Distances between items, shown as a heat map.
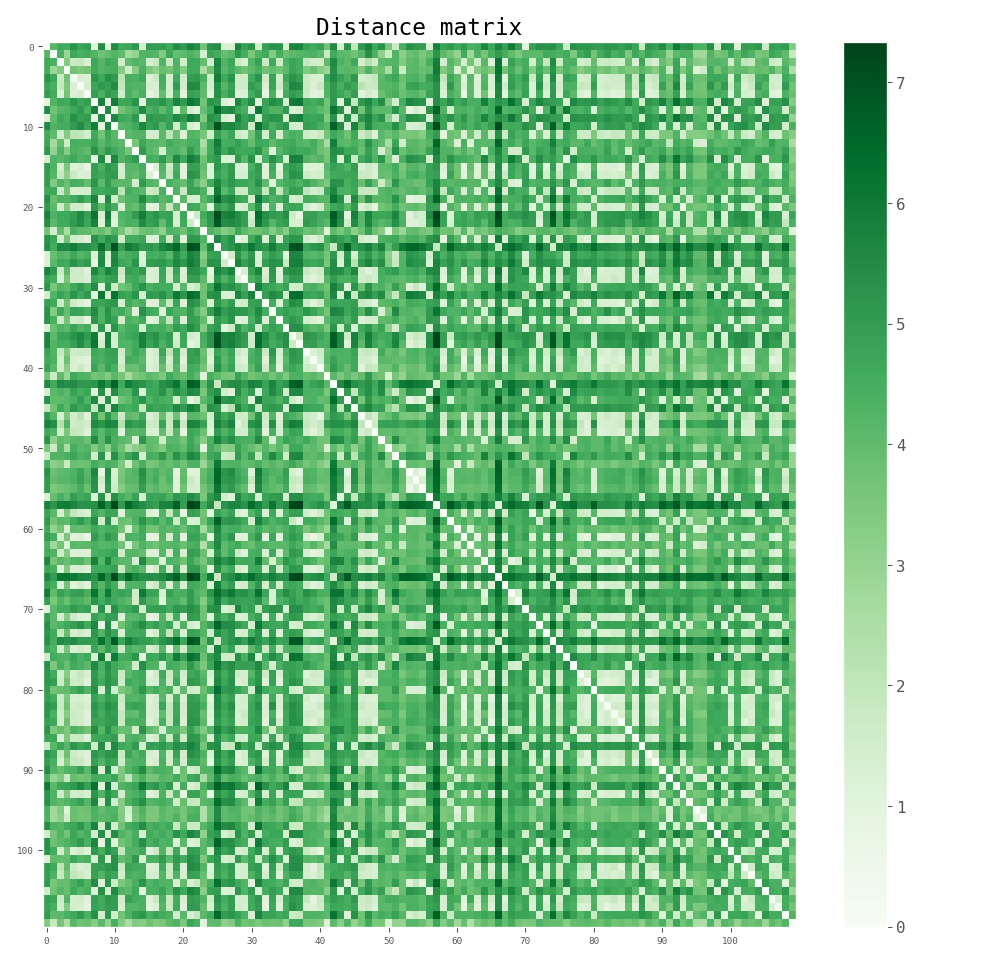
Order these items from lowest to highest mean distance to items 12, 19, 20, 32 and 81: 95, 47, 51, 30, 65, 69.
65, 47, 95, 30, 69, 51
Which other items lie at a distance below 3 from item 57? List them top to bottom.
25, 42, 66, 74
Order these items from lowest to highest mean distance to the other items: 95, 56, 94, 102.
102, 95, 94, 56
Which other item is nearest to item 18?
75
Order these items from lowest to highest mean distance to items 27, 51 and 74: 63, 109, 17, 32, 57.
109, 57, 63, 32, 17
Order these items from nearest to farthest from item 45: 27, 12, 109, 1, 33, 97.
27, 109, 1, 12, 33, 97
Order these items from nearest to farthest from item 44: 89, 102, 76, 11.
11, 89, 102, 76
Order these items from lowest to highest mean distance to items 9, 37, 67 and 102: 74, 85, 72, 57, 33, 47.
47, 72, 85, 33, 74, 57
